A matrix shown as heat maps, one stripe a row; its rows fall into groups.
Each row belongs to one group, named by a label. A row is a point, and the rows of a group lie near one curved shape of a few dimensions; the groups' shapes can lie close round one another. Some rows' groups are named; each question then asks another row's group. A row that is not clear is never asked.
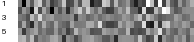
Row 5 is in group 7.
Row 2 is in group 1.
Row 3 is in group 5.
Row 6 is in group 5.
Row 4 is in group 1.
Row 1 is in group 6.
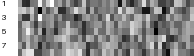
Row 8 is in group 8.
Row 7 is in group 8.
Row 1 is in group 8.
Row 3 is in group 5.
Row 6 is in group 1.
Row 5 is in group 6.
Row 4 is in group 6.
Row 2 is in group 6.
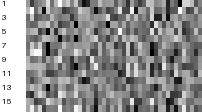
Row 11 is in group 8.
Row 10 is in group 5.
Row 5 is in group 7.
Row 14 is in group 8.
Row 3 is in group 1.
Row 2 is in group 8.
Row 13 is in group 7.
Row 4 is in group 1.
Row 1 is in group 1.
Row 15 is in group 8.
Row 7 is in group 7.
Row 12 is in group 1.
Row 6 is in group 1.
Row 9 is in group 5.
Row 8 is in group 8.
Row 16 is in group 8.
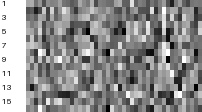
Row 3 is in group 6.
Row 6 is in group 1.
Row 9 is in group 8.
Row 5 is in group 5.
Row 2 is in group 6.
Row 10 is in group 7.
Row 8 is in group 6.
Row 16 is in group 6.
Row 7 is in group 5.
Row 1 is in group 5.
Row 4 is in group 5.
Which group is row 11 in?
1
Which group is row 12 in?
1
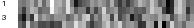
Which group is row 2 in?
8
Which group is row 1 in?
1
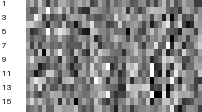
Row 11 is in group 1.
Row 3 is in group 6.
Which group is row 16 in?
1
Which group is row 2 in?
1
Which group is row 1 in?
6
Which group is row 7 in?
6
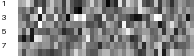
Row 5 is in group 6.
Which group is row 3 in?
6
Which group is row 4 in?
8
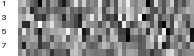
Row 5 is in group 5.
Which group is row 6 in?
5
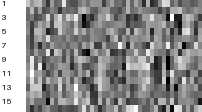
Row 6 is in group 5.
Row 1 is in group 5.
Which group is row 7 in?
7
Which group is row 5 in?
8
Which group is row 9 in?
1
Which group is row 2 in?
1
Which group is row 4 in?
1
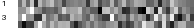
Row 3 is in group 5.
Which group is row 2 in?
6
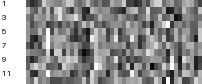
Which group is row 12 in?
6
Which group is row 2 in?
5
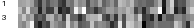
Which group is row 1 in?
6
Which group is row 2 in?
6
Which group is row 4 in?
8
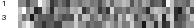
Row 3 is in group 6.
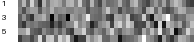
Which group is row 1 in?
6
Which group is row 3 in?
1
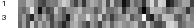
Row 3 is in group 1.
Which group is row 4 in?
1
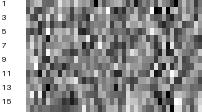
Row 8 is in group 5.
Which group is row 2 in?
1
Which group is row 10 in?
6
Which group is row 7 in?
5
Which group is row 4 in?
6
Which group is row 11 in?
1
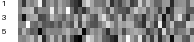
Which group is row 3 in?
8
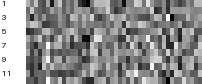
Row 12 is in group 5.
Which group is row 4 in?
6
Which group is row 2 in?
1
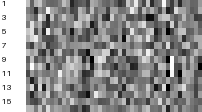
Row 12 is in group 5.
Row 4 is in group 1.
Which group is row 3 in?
6
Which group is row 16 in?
5
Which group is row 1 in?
5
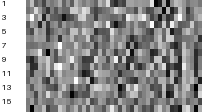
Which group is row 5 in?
8
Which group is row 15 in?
5
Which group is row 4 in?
1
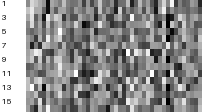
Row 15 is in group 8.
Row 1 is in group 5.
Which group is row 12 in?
5
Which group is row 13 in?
8
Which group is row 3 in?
8
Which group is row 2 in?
5
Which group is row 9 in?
8
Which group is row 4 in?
5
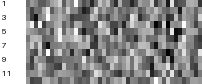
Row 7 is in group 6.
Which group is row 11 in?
5
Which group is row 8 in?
5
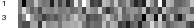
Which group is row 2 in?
1
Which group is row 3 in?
6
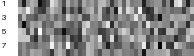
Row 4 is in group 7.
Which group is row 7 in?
1
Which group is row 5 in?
5
